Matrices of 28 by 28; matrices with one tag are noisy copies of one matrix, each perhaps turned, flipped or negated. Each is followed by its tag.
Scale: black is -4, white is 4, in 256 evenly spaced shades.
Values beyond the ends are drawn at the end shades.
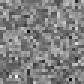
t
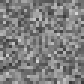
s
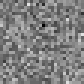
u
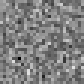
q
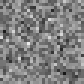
s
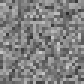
q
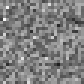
q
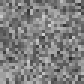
u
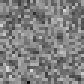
t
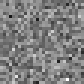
u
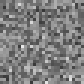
u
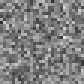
s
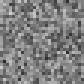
q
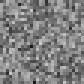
t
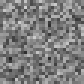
s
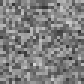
t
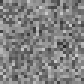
u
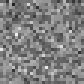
t
